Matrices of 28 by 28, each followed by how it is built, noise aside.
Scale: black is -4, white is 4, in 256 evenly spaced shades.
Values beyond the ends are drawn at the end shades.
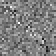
banded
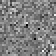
block diagonal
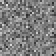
repeating rows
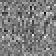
low rank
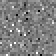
sparse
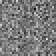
repeating rows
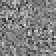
block diagonal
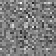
low rank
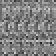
repeating columns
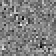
banded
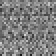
repeating columns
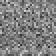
repeating columns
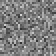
noise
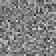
noise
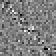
banded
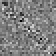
banded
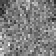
smooth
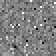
sparse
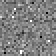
sparse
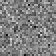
noise
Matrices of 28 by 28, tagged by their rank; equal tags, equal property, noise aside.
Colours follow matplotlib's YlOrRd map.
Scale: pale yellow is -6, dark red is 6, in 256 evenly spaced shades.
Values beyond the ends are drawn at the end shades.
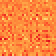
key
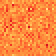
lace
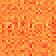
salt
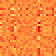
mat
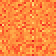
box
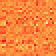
lace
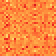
box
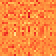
key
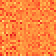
key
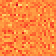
box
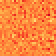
salt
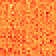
salt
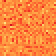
salt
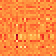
mat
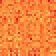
box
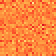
key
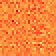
box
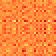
mat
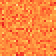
salt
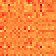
mat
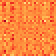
mat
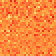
salt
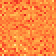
lace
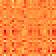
mat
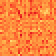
box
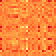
mat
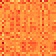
mat
